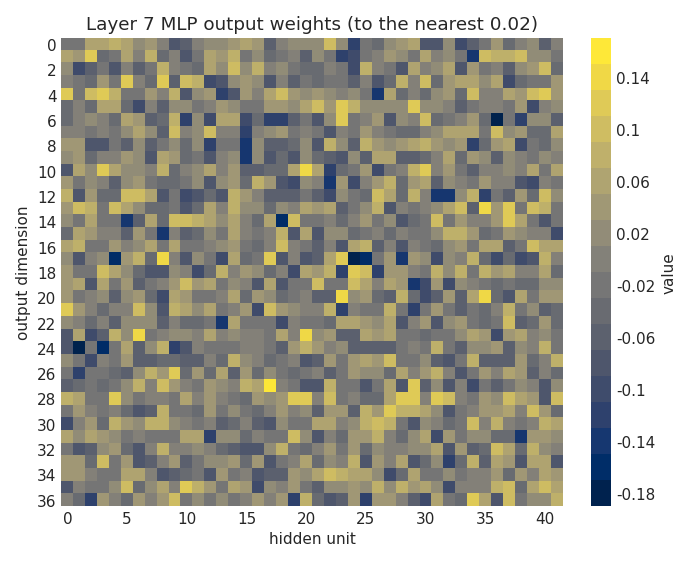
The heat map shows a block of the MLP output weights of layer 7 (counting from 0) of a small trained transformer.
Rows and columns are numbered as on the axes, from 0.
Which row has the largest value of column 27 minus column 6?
29
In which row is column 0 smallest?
30
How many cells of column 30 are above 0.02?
11
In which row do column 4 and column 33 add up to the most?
13
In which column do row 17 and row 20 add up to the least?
4
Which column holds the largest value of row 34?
22
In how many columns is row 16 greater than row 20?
23
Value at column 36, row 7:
0.1
